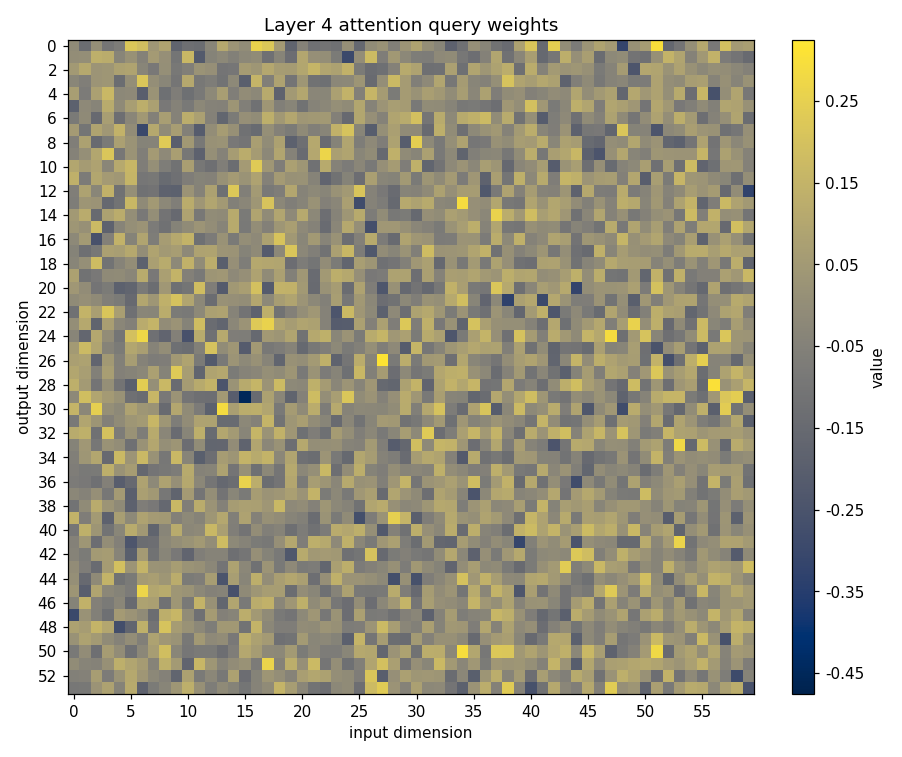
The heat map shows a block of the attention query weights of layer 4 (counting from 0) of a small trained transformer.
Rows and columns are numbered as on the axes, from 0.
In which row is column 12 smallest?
26
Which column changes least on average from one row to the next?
32
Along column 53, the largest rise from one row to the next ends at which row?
41
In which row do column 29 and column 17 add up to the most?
23
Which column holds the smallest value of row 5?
0
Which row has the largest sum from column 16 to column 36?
6
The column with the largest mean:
51
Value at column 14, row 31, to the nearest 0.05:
-0.15
